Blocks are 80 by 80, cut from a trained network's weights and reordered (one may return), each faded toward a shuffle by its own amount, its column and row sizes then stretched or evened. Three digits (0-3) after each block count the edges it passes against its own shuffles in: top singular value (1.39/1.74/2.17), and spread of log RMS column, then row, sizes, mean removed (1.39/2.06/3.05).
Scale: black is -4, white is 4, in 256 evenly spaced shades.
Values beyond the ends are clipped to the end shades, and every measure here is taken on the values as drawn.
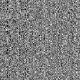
2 2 0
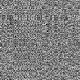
3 0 1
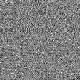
2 0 0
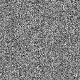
1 1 0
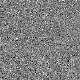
0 1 1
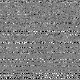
2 0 3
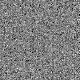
0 1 1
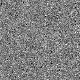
0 1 0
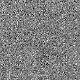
1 2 1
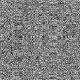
3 1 1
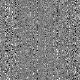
0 3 0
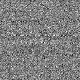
2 0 1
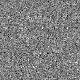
1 1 1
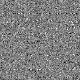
1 0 2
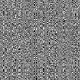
3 3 0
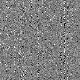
1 2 0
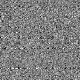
1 0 2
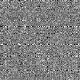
3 1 2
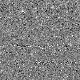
0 0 2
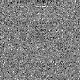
2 1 1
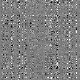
1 3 2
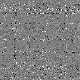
1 1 2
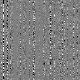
2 3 0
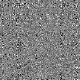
1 2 2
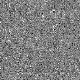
0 1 0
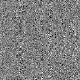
1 2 0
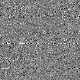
1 1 2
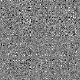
0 2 2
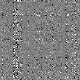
0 3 2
